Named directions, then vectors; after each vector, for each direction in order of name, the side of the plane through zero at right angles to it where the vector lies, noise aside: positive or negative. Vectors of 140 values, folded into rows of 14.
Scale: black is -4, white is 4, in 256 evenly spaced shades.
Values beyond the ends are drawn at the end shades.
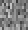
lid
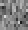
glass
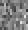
negative, negative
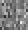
negative, negative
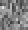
negative, positive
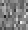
negative, negative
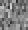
negative, positive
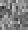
positive, negative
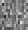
negative, negative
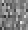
negative, negative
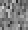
negative, positive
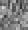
negative, positive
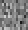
positive, positive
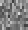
positive, negative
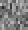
positive, negative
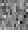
positive, positive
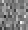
negative, negative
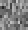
positive, negative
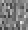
negative, negative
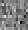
positive, positive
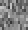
negative, positive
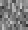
positive, negative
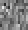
negative, positive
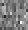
negative, negative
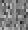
positive, positive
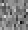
positive, positive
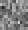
positive, negative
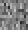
positive, positive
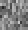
positive, negative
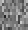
negative, negative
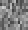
negative, positive
